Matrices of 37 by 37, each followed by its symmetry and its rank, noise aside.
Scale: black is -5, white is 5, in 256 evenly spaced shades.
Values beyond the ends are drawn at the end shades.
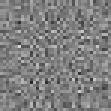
antisymmetric, rank four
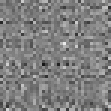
antisymmetric, rank four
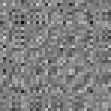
symmetric, rank four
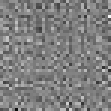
antisymmetric, rank four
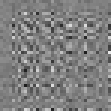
antisymmetric, rank two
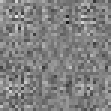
no symmetry, rank four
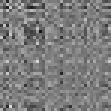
no symmetry, rank three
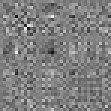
symmetric, rank four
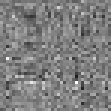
no symmetry, rank four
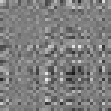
symmetric, rank two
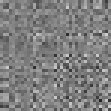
symmetric, rank four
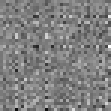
antisymmetric, rank four
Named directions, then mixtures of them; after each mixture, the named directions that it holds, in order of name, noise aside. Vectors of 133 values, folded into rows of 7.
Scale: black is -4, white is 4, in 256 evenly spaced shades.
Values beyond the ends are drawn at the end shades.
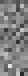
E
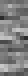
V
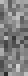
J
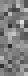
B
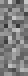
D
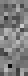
E, J.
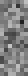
B, J.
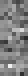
D, E, V.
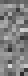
B, E, V.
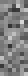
B.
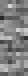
V.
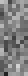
J.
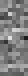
B, D, V.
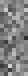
B, D, J.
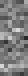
D, V.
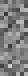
B, E.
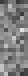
E, J, V.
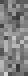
J.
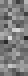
D, V.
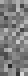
E.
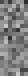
D, E.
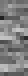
V.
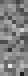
D, E, V.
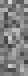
B, D.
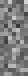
D.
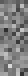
E.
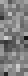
J, V.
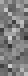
B, D, J.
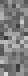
B, J, V.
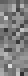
E.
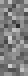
B, D.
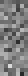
E.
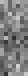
J.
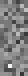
B, D, E.
